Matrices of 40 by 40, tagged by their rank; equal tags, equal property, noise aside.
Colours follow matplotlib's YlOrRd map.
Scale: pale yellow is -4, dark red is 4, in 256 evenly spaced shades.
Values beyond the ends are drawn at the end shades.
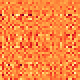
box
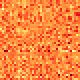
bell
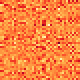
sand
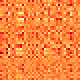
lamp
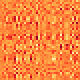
lamp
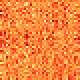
sand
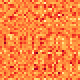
sand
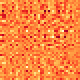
box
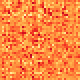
sand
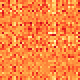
sand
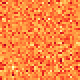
bell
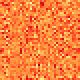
bell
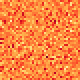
bell
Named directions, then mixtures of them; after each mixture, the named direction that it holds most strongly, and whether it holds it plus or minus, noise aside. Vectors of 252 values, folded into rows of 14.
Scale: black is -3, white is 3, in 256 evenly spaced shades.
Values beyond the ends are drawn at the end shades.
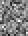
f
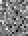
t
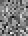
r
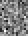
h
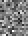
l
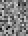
h, plus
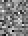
l, minus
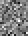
f, plus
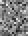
t, plus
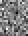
h, minus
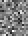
l, plus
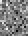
t, plus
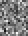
h, minus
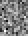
h, plus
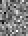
t, minus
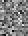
l, minus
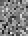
r, plus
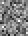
f, plus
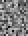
l, minus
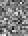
l, plus
